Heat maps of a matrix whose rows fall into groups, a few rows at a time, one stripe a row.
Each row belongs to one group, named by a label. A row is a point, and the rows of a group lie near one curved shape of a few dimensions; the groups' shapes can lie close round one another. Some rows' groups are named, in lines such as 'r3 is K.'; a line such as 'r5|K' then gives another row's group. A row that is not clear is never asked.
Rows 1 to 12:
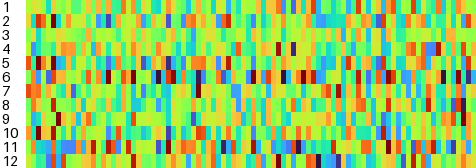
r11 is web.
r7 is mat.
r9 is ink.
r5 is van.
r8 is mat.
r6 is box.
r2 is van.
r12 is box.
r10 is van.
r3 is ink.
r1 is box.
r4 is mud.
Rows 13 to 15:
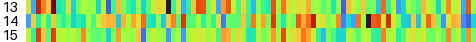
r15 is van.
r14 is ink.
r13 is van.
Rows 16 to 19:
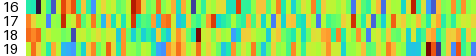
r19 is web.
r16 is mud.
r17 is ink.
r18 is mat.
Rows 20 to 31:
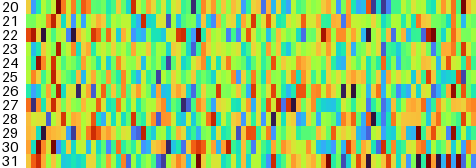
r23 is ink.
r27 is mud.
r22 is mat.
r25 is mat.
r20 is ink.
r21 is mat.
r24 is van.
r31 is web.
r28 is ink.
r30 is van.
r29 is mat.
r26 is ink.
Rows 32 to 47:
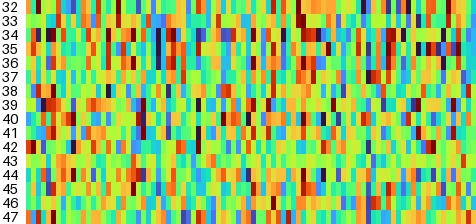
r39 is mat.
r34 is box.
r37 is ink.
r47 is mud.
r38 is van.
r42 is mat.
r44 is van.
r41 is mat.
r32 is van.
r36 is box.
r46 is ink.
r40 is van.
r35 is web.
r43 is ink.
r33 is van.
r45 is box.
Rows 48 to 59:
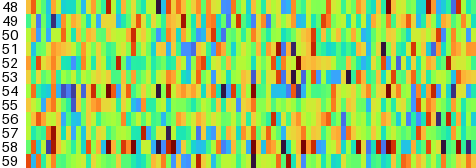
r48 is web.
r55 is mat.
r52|van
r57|mat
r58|box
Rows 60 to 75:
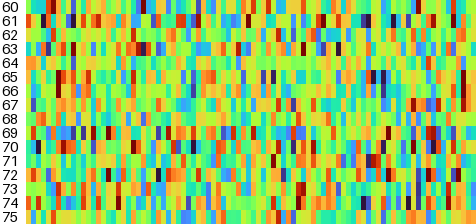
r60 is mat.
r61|mat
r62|box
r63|van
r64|mat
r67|mud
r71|ink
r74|van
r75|mud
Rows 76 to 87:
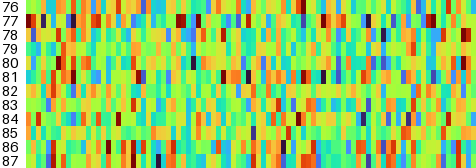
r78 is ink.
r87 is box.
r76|van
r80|ink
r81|van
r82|mat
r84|van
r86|box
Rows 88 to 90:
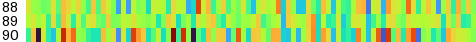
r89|ink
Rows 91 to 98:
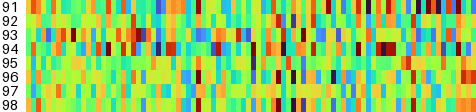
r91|web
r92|box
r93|van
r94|box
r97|ink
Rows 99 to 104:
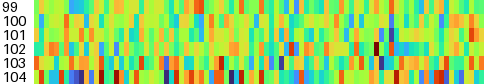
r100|ink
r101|ink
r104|web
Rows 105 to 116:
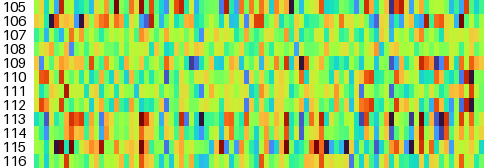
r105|box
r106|mat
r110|mat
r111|ink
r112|mat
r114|mud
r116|ink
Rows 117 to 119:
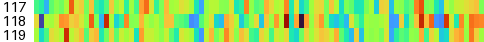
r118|mud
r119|ink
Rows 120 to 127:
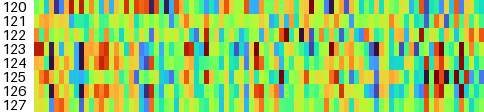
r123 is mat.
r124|mat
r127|mat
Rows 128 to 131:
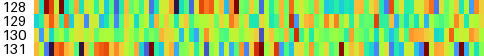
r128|van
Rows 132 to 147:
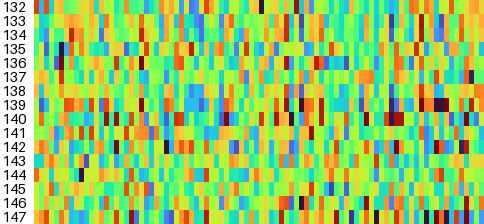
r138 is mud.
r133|mud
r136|box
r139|mud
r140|box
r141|van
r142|web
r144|mat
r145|van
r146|box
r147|web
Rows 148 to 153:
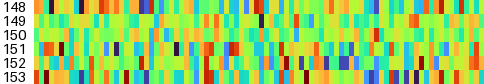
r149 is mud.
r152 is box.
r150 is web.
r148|mat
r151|van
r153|van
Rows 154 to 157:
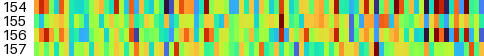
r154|web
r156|web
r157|web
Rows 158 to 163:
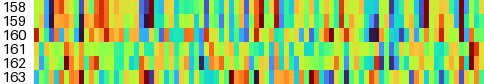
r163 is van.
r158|mat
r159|mat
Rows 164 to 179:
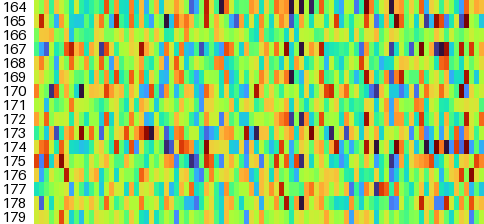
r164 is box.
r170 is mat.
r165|web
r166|web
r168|ink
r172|box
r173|van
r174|web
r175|mud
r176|ink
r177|ink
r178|mud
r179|mat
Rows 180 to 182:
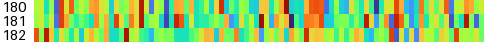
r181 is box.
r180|box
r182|van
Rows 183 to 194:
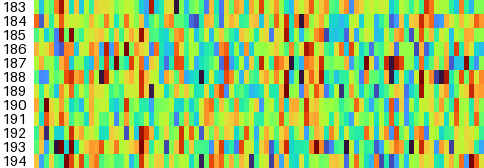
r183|mat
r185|box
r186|van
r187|box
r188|mud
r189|box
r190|van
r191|van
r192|mud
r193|box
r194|ink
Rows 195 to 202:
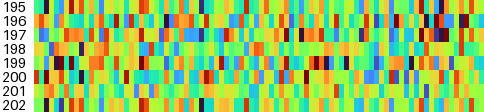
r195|mud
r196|web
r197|mud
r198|mat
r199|box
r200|van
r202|mud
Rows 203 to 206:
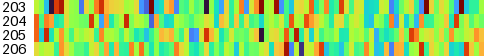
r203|mat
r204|van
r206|box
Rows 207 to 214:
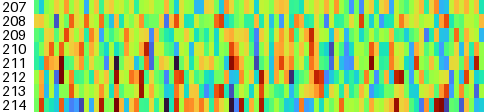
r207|ink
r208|ink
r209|van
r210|van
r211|van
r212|box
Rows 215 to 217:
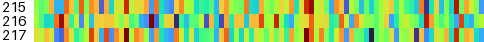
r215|van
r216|mat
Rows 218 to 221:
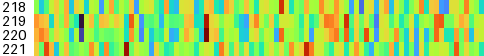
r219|mat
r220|mat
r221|van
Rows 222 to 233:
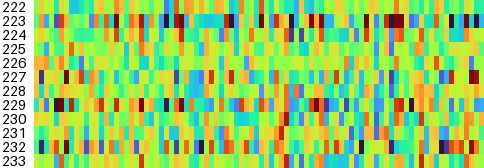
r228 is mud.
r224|box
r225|mud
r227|ink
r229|box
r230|box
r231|ink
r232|ink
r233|box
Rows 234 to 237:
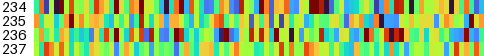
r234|box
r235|ink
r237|van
